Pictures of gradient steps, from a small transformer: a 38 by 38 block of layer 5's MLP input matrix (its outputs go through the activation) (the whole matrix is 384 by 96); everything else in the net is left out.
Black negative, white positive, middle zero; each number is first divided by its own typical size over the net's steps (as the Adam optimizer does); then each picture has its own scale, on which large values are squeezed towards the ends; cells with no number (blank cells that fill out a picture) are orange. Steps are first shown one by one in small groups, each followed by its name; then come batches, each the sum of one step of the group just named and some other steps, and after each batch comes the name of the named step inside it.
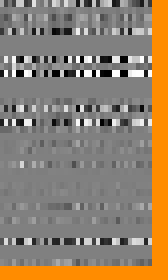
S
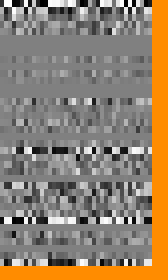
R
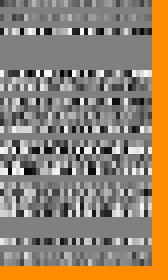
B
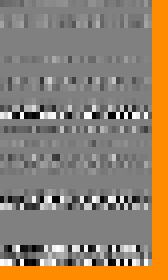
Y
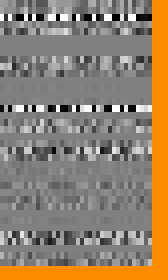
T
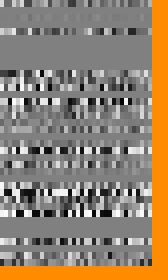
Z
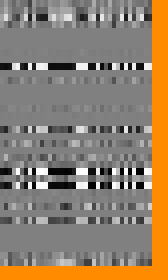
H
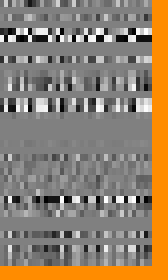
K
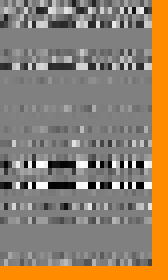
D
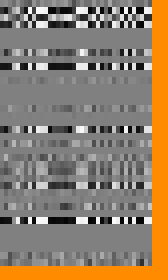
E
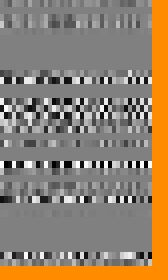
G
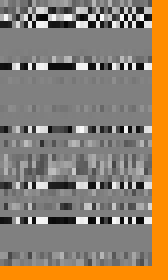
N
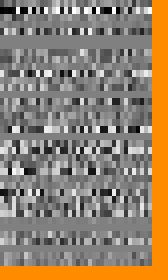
B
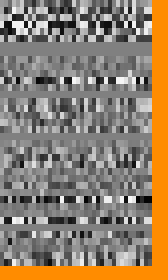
K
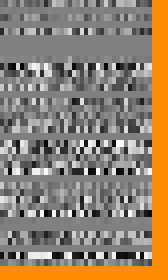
B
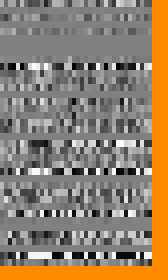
Z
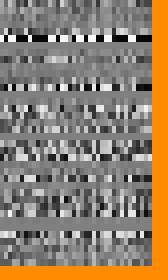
K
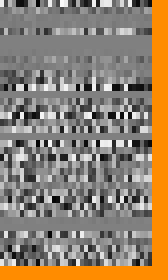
Y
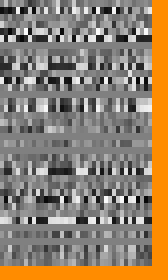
K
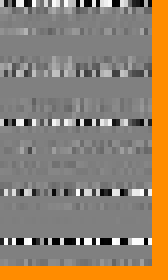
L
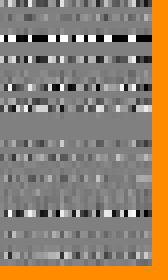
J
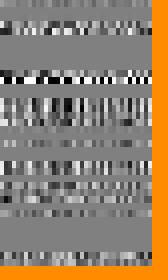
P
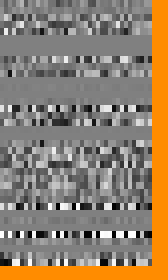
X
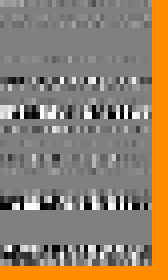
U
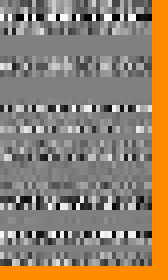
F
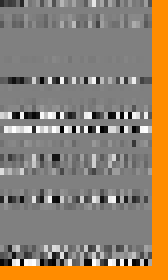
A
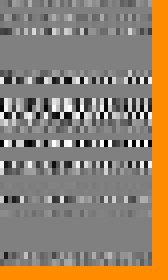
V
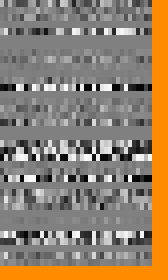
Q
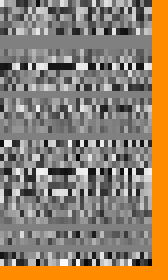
V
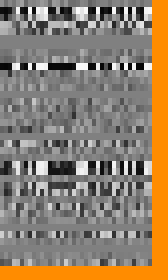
X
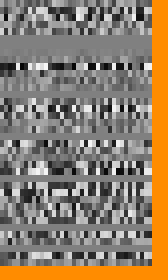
F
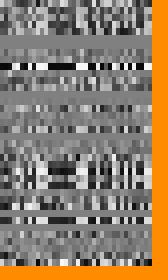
U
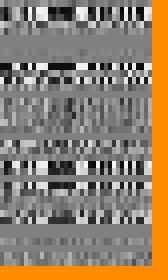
P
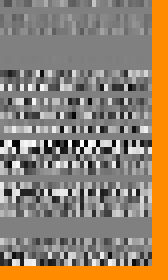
A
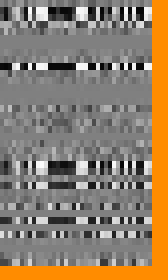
X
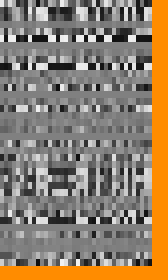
J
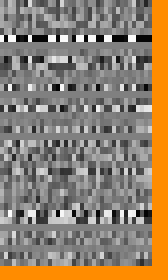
J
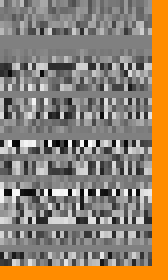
X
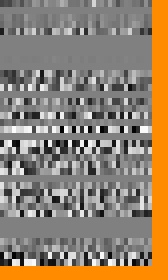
A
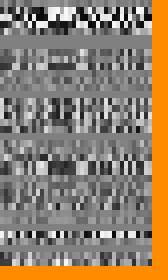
X
